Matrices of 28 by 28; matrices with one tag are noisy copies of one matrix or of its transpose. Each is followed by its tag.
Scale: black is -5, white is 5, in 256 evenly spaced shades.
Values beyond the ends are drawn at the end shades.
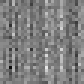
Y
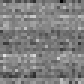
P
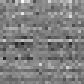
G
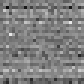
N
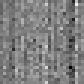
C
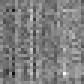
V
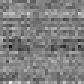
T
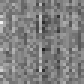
G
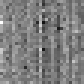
G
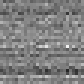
C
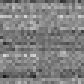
P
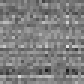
C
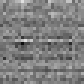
G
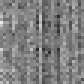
G
